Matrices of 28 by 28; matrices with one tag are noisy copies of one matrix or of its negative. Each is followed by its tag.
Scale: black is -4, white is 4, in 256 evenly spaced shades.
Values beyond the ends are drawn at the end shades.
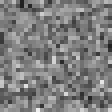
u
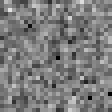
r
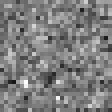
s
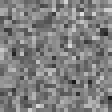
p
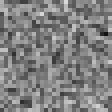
p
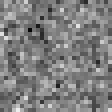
s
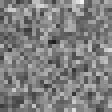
r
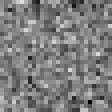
r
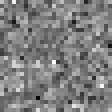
u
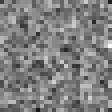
u
